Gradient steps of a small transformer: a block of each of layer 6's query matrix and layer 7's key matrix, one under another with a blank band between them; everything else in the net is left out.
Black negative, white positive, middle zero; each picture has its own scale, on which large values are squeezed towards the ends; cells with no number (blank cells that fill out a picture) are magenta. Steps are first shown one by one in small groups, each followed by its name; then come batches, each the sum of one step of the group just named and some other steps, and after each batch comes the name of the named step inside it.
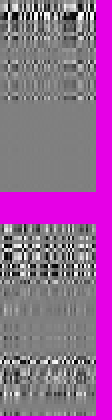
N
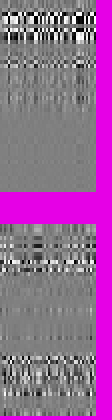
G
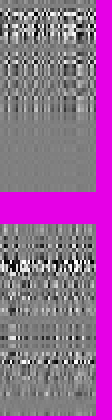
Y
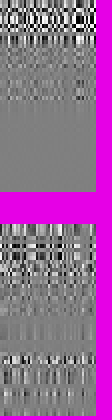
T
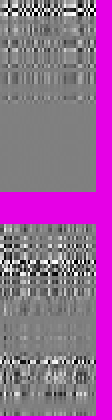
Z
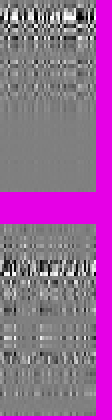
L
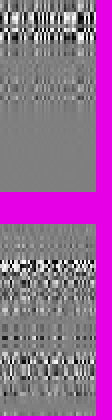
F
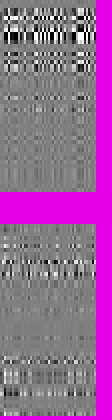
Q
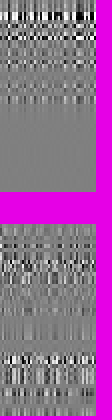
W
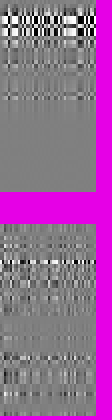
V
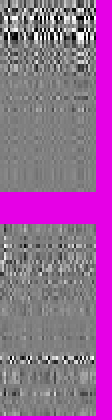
Q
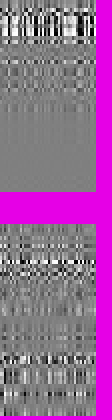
V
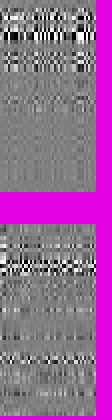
Q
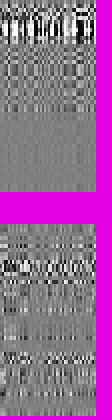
Y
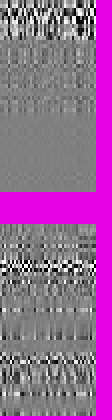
G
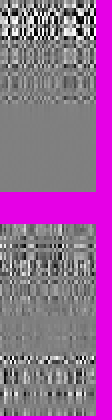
T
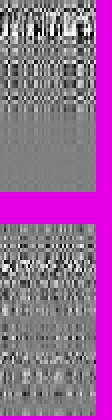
Y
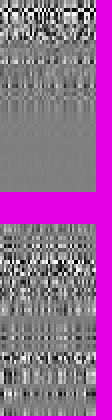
Z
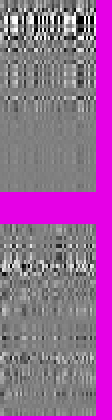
F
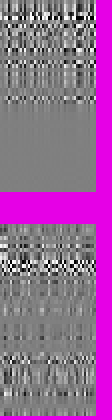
W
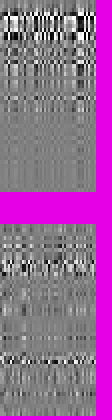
Q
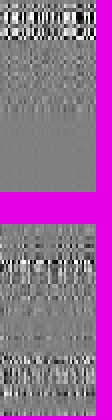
W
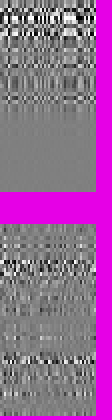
L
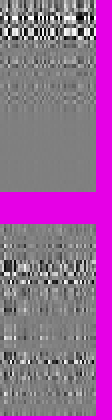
L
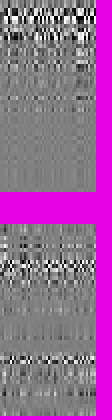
Q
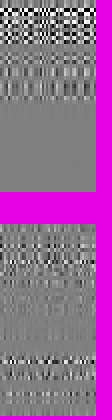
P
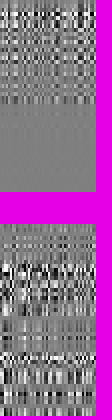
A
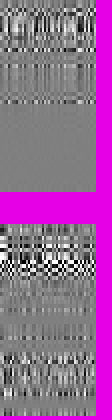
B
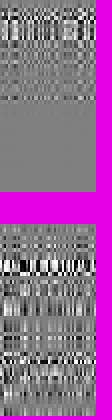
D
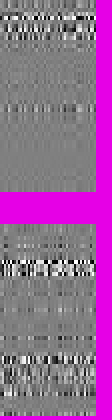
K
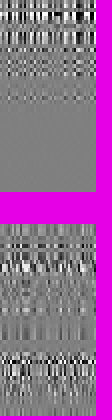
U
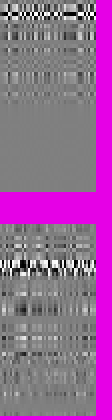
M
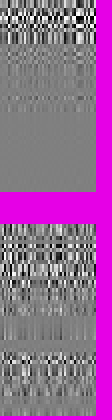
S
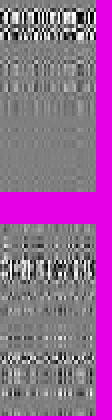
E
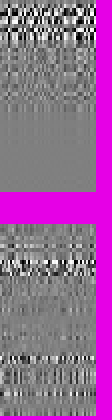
M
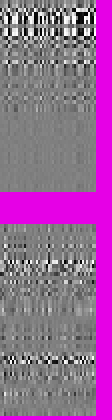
E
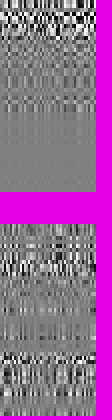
S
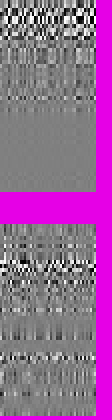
S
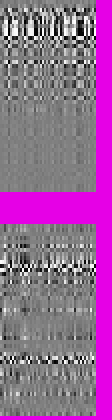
D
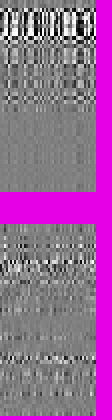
E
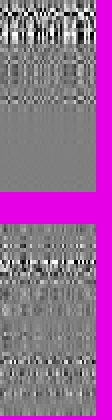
D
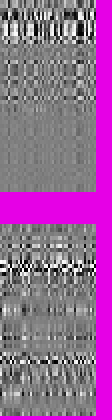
D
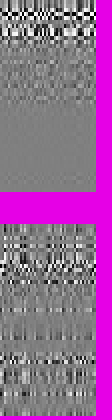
S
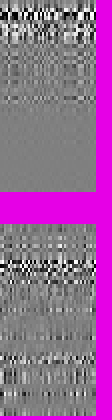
K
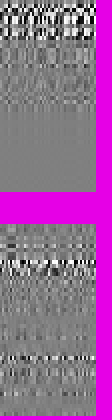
M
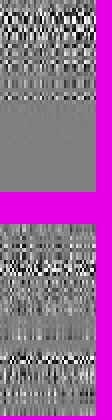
U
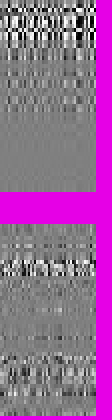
K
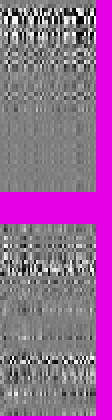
K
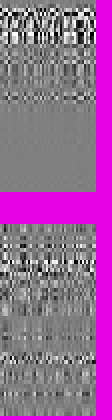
A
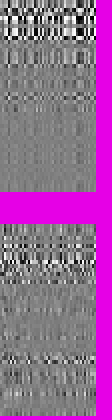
S
